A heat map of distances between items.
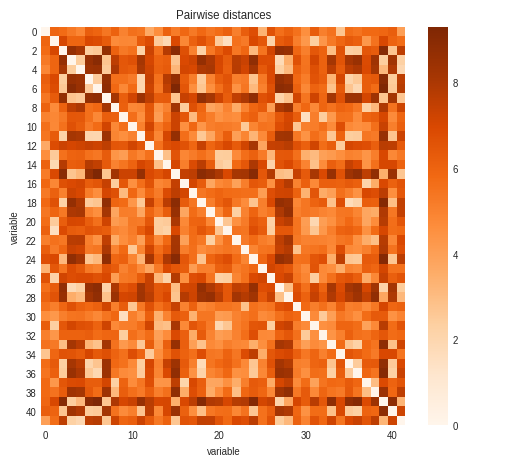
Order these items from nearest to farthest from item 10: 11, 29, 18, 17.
29, 18, 11, 17
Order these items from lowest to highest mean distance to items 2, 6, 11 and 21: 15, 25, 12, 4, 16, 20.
20, 25, 16, 12, 4, 15
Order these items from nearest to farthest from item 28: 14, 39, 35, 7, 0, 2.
7, 39, 0, 14, 35, 2
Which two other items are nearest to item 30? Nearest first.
9, 32
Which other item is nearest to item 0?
34
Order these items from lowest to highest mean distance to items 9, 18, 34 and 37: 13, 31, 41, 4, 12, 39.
13, 31, 12, 41, 4, 39
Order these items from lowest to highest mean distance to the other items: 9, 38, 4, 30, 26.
30, 9, 26, 38, 4
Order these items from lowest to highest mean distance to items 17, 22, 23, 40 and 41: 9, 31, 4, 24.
9, 24, 31, 4
